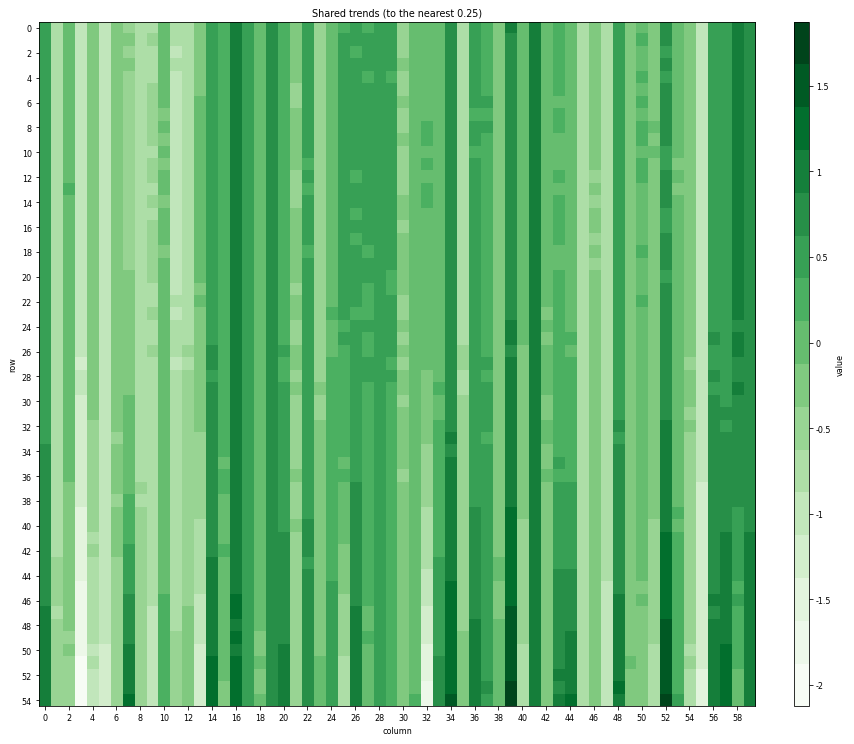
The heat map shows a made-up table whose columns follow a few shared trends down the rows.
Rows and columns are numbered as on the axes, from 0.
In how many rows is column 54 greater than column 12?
32
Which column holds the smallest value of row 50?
3
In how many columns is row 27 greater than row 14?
10
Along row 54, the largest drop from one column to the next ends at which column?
40
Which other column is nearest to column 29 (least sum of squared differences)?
27
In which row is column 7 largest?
54
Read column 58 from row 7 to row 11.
1 1 1 1 1
